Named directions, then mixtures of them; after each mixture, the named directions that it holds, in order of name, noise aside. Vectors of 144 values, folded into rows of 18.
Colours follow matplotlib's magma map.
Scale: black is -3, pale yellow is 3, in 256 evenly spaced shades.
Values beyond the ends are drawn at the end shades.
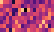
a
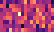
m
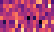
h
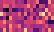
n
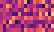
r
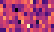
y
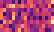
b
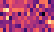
n.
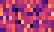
n, r, y.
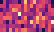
m.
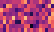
b, r, y.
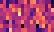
m.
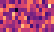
b, h, y.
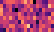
y.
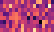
h.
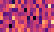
a, b, h.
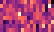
h, m, y.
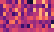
b, r, y.
